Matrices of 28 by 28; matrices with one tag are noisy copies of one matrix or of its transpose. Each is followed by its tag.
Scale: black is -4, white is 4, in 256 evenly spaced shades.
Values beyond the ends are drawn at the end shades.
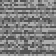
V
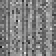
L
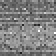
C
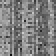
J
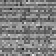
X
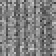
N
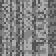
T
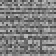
V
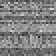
T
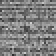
X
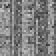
J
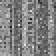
J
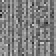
V
